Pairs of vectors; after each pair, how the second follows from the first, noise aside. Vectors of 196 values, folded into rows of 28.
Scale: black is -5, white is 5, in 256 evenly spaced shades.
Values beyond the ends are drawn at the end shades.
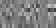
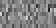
sign-scrambled.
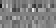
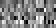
reversed, negated, scaled up.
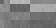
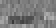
wrapped around, negated, partly zeroed.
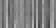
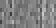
wrapped around, negated, partly zeroed.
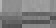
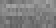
reversed, negated, shrunk.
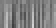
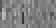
wrapped around, negated, partly zeroed.
